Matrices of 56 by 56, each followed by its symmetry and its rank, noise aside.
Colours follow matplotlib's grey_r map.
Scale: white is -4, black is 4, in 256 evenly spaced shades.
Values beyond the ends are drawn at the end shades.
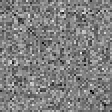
symmetric, rank twelve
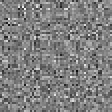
antisymmetric, rank six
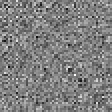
symmetric, rank eight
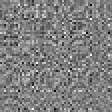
antisymmetric, rank six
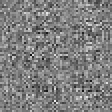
no symmetry, rank eight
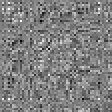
symmetric, rank six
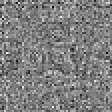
antisymmetric, rank twelve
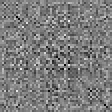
symmetric, rank six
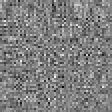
no symmetry, rank eight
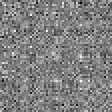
symmetric, rank eight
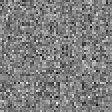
no symmetry, rank twelve
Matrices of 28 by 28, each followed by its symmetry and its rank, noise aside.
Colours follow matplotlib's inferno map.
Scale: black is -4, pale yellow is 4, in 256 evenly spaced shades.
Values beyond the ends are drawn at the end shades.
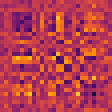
symmetric, rank two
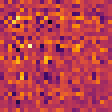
no symmetry, rank four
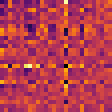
no symmetry, rank two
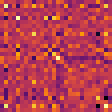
symmetric, rank three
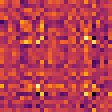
symmetric, rank three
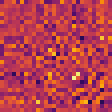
symmetric, rank four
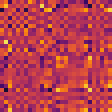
symmetric, rank three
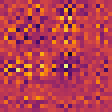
symmetric, rank three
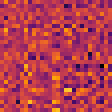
no symmetry, rank four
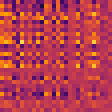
antisymmetric, rank two
